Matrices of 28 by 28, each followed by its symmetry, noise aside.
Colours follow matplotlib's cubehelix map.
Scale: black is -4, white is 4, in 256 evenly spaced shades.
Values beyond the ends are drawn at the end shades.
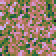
same after a half turn.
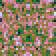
mirrored left to right.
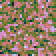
no symmetry.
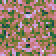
mirrored left to right.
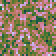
antisymmetric.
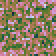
same after a half turn.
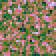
no symmetry.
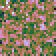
symmetric.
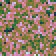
no symmetry.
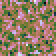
same after a half turn.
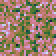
mirrored top to bottom.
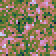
symmetric.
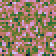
mirrored left to right.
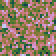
antisymmetric.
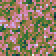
symmetric.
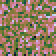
antisymmetric.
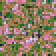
antisymmetric.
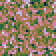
antisymmetric.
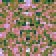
mirrored left to right.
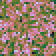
symmetric.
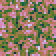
same after a half turn.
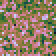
no symmetry.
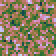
symmetric.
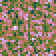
mirrored top to bottom.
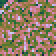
symmetric.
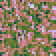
no symmetry.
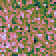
antisymmetric.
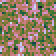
same after a half turn.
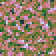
symmetric.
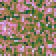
mirrored top to bottom.
